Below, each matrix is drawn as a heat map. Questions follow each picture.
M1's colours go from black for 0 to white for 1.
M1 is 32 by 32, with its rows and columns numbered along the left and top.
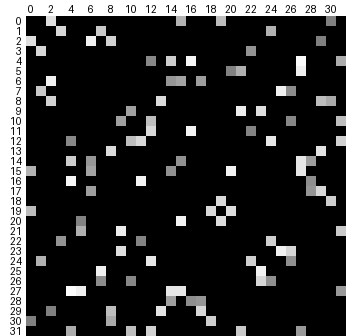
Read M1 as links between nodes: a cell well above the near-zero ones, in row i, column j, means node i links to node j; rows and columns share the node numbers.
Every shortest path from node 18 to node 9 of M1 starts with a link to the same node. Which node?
node 19
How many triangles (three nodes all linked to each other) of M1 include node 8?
2
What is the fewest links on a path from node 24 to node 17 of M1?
5
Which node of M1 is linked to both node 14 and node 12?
node 4
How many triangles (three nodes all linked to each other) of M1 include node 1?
0
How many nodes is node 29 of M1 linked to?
4
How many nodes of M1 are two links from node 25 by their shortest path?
3
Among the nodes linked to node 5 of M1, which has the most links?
node 27
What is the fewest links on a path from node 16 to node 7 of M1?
5
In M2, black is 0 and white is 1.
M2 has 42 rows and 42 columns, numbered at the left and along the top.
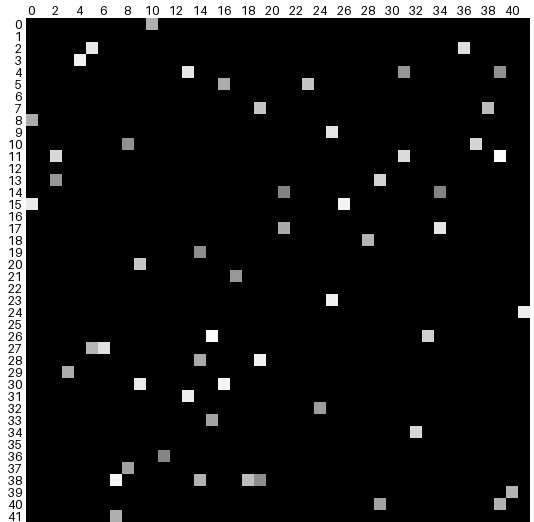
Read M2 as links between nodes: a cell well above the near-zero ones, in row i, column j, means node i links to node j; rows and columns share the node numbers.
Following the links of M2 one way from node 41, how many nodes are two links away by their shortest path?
2
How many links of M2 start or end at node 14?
5
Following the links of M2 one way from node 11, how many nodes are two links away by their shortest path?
4
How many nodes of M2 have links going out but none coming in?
3
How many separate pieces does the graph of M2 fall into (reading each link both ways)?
7
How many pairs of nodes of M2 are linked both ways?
4
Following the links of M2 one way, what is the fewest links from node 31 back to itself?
5
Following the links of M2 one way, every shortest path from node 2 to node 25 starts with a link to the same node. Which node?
node 5
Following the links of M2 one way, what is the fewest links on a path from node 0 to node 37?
2
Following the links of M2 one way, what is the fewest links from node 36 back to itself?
3
